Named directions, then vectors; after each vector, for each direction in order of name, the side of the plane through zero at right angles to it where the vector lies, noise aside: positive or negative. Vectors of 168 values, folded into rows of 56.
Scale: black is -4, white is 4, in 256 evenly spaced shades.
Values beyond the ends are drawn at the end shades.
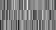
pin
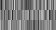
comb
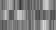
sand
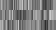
negative, negative, negative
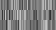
positive, positive, positive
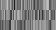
negative, negative, positive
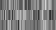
positive, positive, positive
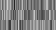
negative, negative, positive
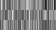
negative, positive, negative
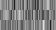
negative, negative, positive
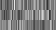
positive, positive, negative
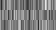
positive, negative, positive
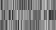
positive, positive, positive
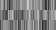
negative, positive, negative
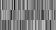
negative, negative, positive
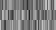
positive, negative, positive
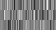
negative, negative, positive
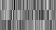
negative, negative, positive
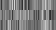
positive, positive, positive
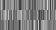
negative, positive, positive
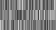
positive, negative, negative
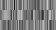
negative, negative, positive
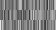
positive, negative, negative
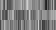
negative, positive, negative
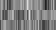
negative, positive, negative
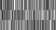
positive, positive, negative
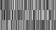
positive, positive, negative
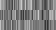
negative, negative, negative
